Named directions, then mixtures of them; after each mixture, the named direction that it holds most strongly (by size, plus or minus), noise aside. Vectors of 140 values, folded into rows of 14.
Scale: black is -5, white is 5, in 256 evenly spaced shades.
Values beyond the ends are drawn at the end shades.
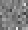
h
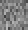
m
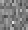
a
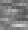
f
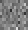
h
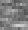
f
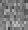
m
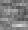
f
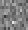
a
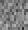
m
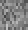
m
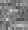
f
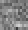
f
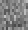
m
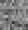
a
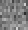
h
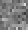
h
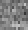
f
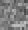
f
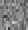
m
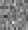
a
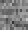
a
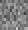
m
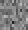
a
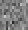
m
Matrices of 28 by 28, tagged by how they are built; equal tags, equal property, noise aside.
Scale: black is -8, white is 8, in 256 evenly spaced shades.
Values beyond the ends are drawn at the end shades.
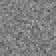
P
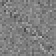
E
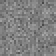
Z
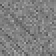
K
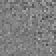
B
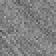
K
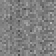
Z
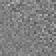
B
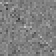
E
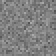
P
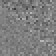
B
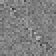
E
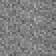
Z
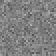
P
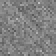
K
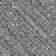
K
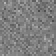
K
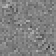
E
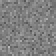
P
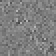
E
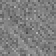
K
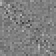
E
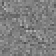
E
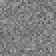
P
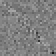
E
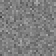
P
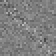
E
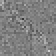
E
